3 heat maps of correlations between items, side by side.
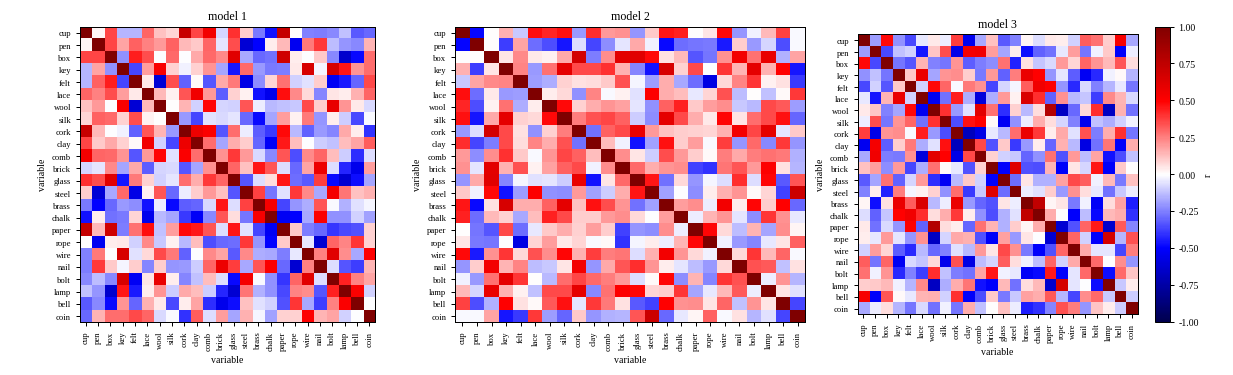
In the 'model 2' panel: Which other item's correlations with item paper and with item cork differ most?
box
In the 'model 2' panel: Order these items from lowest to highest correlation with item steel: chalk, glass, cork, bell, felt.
bell, felt, chalk, cork, glass
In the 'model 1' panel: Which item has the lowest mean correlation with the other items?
chalk
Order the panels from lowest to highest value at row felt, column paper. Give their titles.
model 2, model 1, model 3
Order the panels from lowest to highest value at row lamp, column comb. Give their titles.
model 3, model 1, model 2
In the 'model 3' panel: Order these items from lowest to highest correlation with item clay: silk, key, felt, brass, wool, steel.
steel, brass, wool, key, felt, silk
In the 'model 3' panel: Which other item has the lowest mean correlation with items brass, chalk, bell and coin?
pen
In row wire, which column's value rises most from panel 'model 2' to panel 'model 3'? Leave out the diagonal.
pen
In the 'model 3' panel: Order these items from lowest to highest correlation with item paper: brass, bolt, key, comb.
key, brass, comb, bolt
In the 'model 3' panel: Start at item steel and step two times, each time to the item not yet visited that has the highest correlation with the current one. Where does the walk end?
bolt
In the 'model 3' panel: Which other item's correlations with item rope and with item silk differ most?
wool
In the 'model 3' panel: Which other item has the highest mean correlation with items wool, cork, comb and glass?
paper
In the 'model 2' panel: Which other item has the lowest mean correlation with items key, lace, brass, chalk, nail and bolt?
pen
